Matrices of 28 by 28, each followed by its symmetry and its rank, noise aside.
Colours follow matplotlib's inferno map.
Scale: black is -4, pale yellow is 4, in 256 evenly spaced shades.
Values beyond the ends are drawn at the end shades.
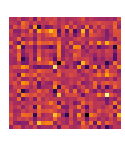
antisymmetric, rank four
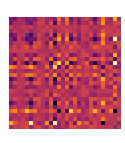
symmetric, rank two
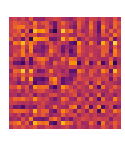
symmetric, rank two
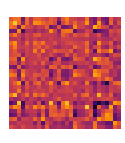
symmetric, rank three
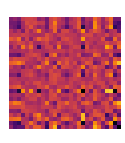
symmetric, rank two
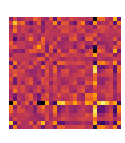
symmetric, rank three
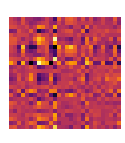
antisymmetric, rank two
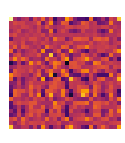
symmetric, rank three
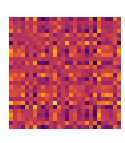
antisymmetric, rank two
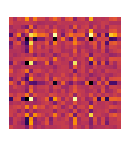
antisymmetric, rank two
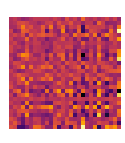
no symmetry, rank three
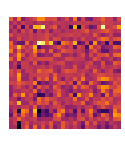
no symmetry, rank four
